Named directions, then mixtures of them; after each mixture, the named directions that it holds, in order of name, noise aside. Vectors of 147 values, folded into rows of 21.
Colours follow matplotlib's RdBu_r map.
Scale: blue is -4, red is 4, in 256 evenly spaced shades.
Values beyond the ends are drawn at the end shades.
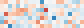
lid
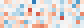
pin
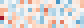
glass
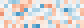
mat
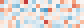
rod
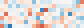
glass, lid, pin.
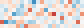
glass, lid, pin.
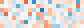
lid, pin, rod.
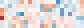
glass, mat, pin.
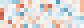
glass, mat.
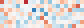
lid, rod.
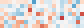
pin.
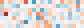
lid, pin, rod.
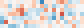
lid, pin.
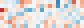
glass, mat, rod.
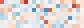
rod.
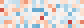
lid, mat, rod.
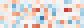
glass, mat.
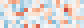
mat.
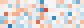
lid.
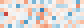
lid, pin, rod.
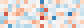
lid.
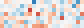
pin.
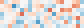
mat, pin, rod.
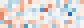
glass, lid, mat.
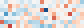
glass, lid.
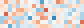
lid.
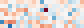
glass, lid.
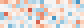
glass, lid, pin.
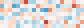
rod.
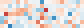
lid.
